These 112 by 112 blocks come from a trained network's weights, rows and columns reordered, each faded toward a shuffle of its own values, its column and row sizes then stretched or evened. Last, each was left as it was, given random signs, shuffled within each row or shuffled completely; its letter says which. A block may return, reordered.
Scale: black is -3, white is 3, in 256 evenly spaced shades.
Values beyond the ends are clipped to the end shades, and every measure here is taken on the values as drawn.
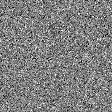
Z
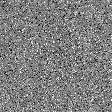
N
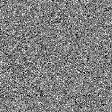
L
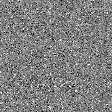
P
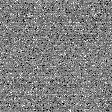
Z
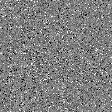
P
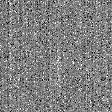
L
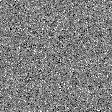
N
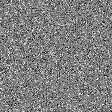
N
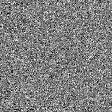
L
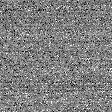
Z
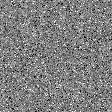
N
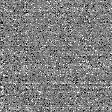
L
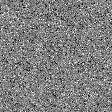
Z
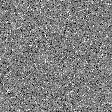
N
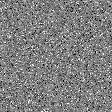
N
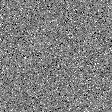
N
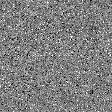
Z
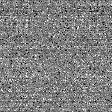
L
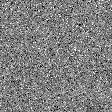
N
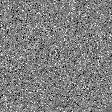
N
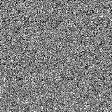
L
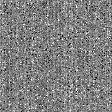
L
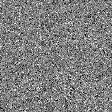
P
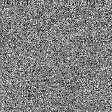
L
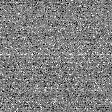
Z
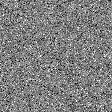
N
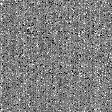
L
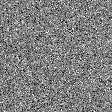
N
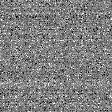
L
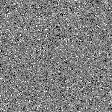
Z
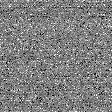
Z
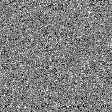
P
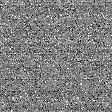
Z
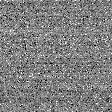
Z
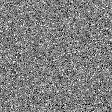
N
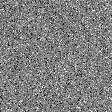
N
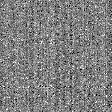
L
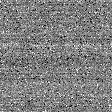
Z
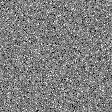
N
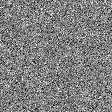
N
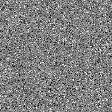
P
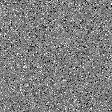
Z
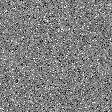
N
